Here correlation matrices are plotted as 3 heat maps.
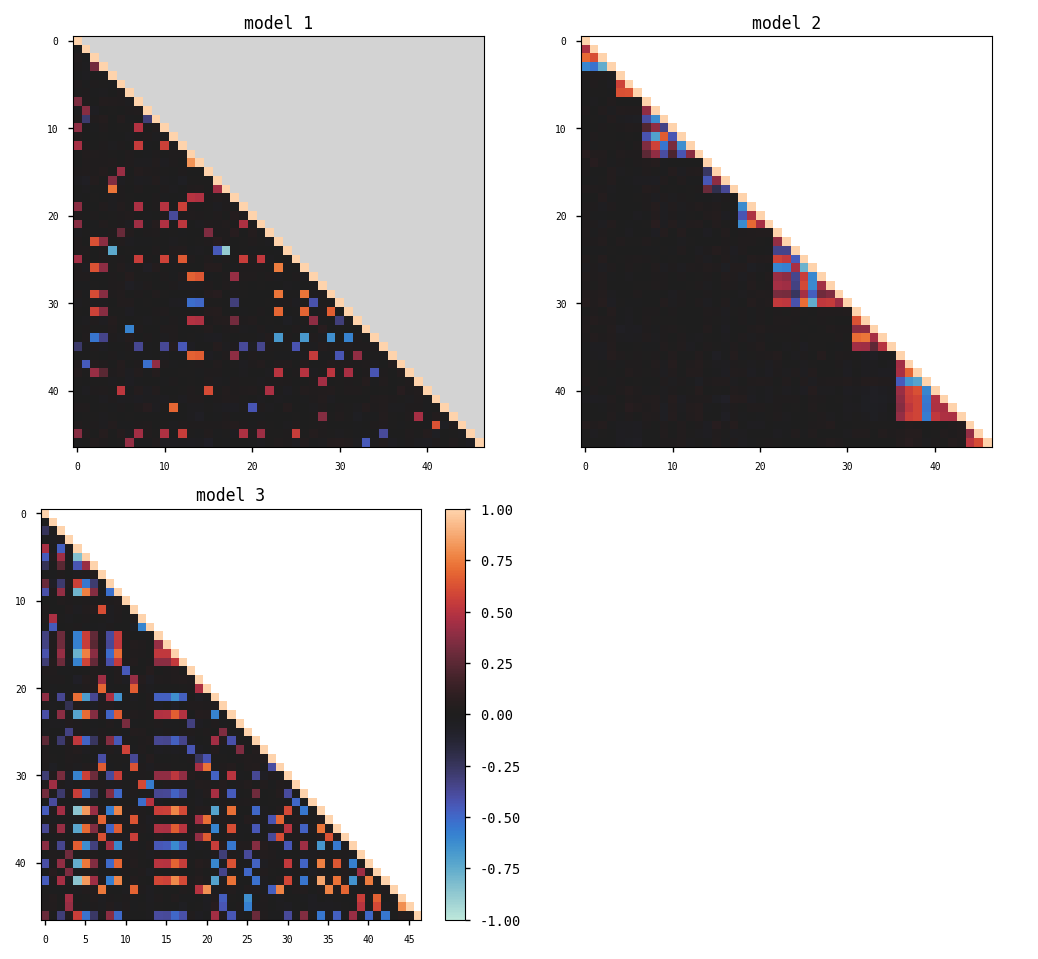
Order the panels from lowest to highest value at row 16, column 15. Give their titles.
model 1, model 2, model 3
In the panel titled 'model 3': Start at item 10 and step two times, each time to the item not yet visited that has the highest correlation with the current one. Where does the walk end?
24
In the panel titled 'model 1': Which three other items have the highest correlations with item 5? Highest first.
40, 15, 22
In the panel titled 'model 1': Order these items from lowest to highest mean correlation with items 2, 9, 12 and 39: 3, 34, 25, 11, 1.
34, 1, 11, 3, 25
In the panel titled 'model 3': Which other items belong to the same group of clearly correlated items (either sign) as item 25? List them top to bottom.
3, 22, 39, 41, 44, 45
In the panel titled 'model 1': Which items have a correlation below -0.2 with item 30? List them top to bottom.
13, 14, 18, 27, 32, 36
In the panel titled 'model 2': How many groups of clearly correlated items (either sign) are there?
9
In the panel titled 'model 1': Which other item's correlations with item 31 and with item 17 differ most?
24
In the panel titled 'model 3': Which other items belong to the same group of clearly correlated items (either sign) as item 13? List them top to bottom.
1, 12, 31, 33
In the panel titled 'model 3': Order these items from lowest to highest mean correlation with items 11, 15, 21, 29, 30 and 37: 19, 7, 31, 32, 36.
32, 31, 36, 19, 7
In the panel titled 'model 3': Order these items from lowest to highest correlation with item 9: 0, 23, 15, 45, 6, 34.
0, 45, 6, 15, 23, 34
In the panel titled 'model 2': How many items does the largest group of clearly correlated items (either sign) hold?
9
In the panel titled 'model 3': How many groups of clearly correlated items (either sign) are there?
5
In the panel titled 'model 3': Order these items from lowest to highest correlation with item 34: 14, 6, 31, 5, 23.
31, 6, 14, 23, 5
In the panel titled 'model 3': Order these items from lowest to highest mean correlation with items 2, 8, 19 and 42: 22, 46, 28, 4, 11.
4, 46, 28, 22, 11
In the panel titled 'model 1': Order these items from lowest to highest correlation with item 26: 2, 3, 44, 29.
44, 3, 2, 29
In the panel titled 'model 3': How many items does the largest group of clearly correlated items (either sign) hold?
22
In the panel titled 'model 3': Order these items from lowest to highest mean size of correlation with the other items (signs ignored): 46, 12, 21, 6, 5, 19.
12, 19, 6, 46, 21, 5
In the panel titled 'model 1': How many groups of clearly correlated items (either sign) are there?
10
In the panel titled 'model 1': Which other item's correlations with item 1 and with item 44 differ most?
41
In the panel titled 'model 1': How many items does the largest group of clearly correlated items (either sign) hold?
9
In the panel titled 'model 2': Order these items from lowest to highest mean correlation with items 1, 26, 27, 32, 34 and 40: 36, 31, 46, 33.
46, 36, 33, 31
